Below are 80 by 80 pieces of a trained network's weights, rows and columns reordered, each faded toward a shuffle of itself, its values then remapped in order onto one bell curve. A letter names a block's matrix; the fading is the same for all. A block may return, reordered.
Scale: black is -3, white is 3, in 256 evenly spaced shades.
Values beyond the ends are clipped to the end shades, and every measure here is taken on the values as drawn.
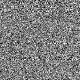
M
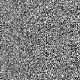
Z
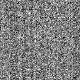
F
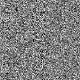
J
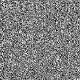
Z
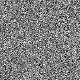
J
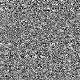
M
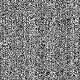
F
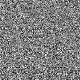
M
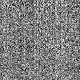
F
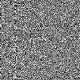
Z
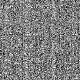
F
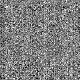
F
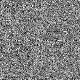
M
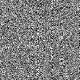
Z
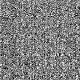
F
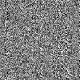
Z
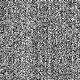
F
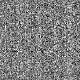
F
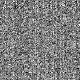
F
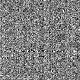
F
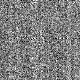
F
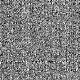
F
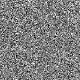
Z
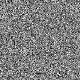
M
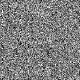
J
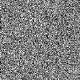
Z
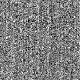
F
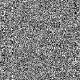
Z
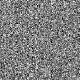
Z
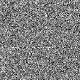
M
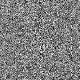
J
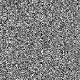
J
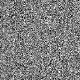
Z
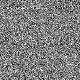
M
